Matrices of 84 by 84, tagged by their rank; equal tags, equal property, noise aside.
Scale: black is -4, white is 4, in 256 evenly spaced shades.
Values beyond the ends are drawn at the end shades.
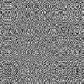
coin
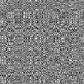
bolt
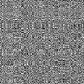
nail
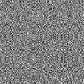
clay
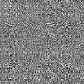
clay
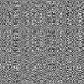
bolt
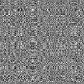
bolt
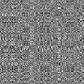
bolt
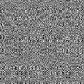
nail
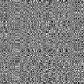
bolt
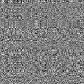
clay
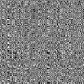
bolt
